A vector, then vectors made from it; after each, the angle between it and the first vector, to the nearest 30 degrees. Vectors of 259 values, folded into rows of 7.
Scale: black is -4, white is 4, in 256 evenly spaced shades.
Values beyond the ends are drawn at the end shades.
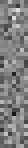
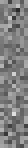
150 degrees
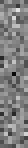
30 degrees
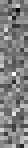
150 degrees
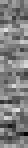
120 degrees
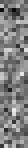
120 degrees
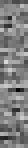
60 degrees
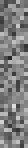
90 degrees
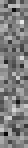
120 degrees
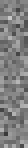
120 degrees
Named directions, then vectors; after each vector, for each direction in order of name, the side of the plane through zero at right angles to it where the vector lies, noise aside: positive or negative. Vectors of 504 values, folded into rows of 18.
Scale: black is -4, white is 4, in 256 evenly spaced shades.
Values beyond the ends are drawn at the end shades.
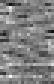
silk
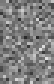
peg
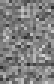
positive, negative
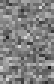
negative, positive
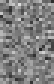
negative, negative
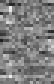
positive, positive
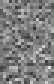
positive, negative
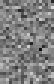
negative, positive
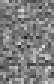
positive, negative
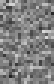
negative, negative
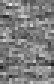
positive, negative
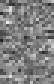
positive, positive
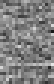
negative, positive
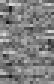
negative, negative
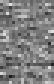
positive, negative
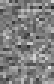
positive, negative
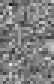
positive, positive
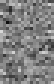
negative, negative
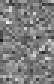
positive, positive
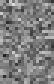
negative, negative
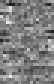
positive, positive
